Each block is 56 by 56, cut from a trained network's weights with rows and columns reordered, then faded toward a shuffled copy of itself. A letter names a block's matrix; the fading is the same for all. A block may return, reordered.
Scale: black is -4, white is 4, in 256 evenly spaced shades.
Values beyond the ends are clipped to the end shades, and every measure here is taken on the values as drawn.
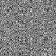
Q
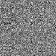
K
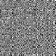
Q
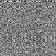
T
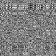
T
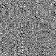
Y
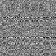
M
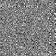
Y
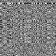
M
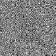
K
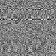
M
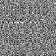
T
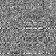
T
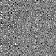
Y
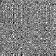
Q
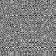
M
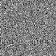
K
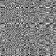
M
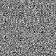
K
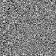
K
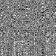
Q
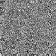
K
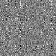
Y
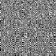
Q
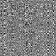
Q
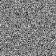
K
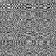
M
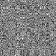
Q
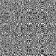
Q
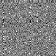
Y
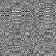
M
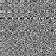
M
